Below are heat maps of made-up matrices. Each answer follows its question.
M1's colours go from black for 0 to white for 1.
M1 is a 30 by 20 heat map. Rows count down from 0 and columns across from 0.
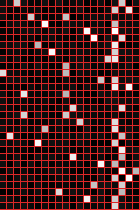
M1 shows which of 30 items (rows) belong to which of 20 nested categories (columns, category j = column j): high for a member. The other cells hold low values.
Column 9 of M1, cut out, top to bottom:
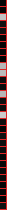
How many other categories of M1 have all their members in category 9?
3
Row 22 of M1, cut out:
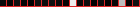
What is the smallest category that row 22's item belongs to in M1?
10
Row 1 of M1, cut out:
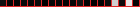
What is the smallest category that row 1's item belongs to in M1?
18
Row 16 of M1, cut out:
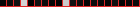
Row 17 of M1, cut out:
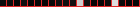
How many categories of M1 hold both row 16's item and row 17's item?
0
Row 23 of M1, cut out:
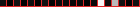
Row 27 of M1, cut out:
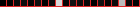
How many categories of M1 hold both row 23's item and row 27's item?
0
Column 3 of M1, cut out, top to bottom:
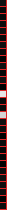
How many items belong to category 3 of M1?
2
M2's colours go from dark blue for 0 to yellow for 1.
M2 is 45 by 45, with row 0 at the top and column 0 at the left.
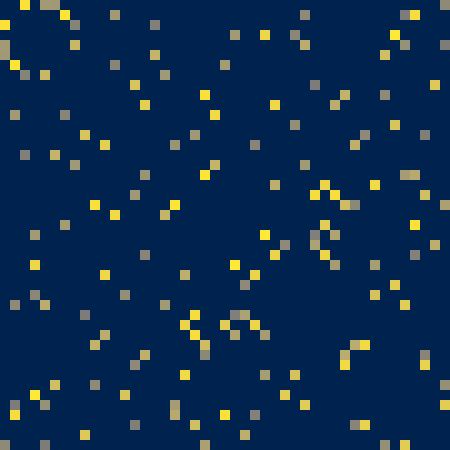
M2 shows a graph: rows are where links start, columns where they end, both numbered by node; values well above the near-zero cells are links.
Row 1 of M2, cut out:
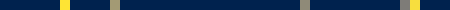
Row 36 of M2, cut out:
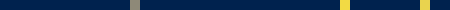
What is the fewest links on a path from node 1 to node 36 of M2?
5
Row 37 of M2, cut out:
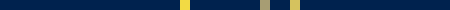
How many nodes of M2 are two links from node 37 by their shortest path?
6
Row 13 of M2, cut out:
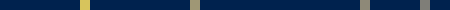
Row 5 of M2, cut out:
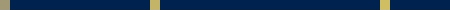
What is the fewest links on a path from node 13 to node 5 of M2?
5
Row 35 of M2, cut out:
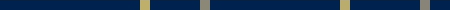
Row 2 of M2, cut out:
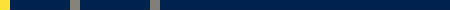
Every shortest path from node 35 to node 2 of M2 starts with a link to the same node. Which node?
node 20
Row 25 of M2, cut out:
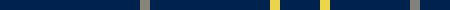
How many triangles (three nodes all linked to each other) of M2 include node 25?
0
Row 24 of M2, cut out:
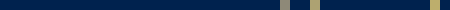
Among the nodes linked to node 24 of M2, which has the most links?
node 31
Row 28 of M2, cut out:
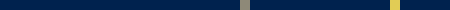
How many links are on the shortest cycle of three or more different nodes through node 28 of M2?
6
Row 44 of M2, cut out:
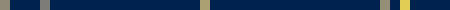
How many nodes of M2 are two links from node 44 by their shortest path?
9
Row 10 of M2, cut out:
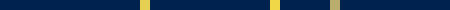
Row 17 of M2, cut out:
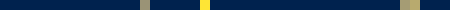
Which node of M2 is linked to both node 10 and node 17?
node 14
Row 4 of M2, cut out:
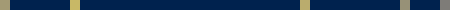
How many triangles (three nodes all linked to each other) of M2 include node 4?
3
